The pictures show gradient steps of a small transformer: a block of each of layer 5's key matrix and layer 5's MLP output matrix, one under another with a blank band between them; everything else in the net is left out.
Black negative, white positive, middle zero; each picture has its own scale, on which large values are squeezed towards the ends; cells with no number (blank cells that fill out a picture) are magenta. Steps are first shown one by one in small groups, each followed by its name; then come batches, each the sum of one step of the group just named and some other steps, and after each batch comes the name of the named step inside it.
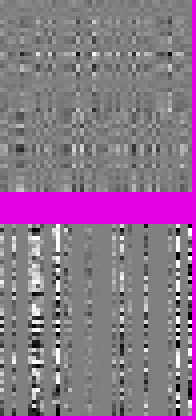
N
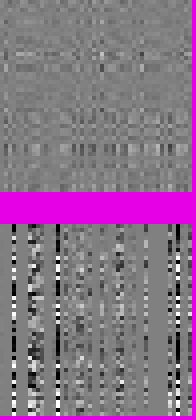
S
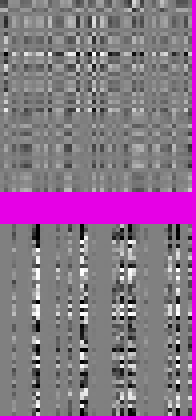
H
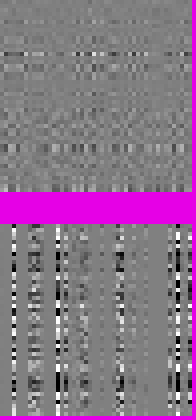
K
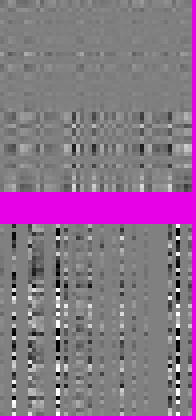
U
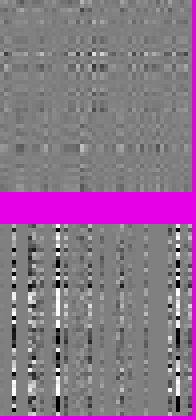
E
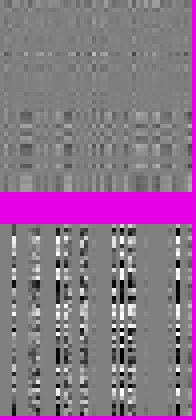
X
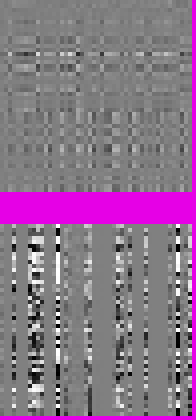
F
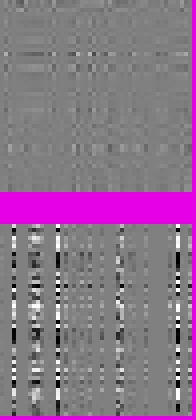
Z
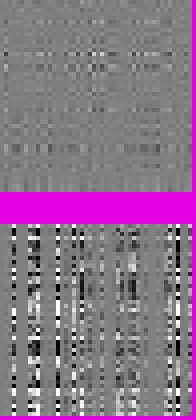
E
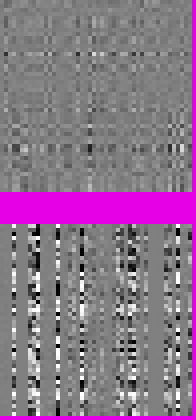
H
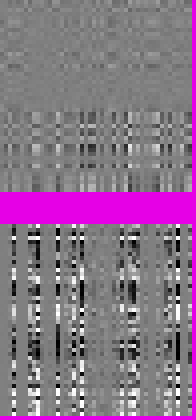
S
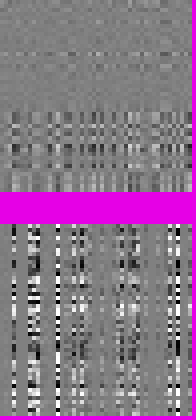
S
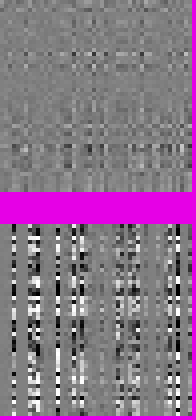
S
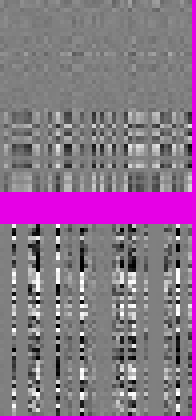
F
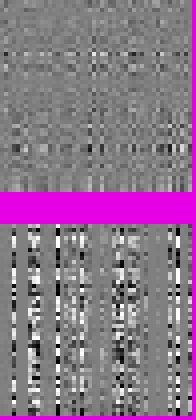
X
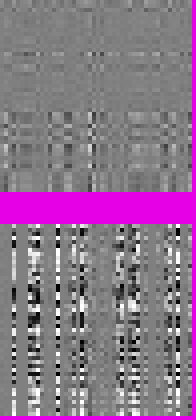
F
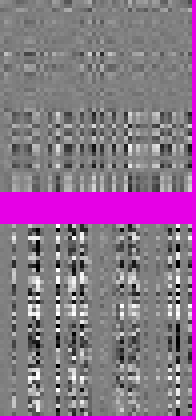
F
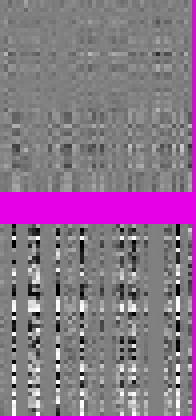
N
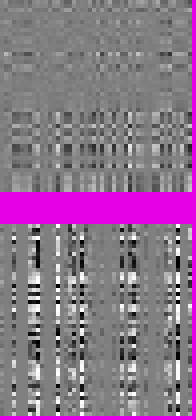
N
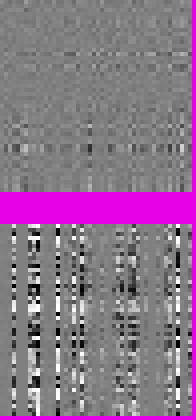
Z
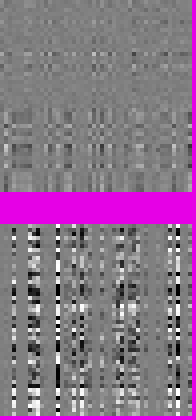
X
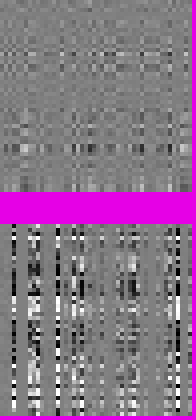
U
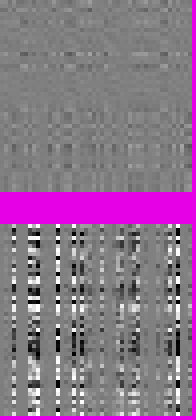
Z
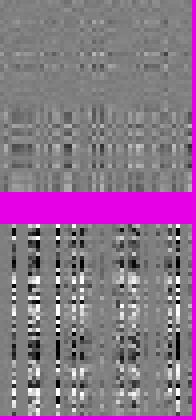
E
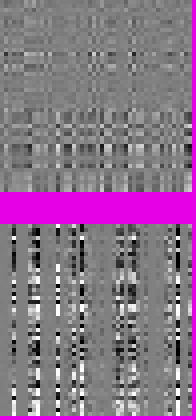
H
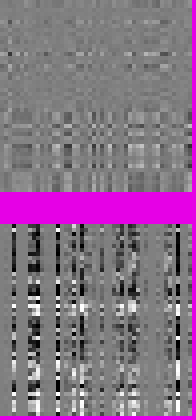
K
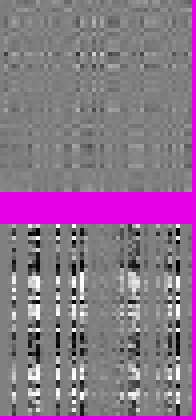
H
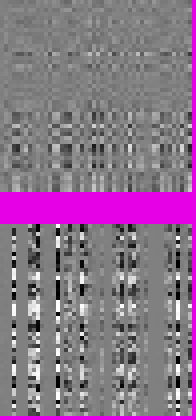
K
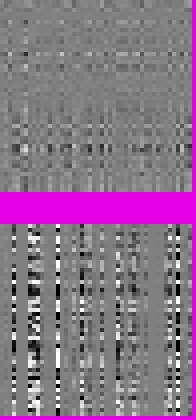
F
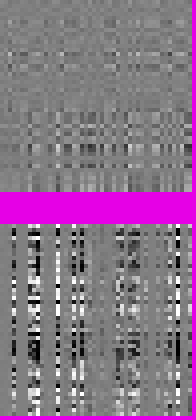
F
